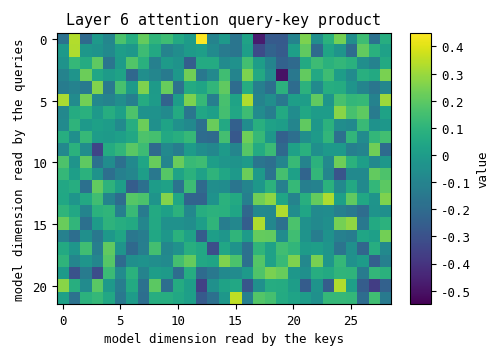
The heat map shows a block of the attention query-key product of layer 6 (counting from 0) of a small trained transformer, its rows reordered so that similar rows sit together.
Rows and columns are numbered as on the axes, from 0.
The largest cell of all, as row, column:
0, 12
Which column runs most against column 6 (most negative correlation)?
11
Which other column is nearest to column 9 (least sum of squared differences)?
23
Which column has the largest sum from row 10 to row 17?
28
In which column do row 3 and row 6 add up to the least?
19
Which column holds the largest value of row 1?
1
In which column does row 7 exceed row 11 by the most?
21
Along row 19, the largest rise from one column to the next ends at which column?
4
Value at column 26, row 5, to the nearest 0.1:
0.1
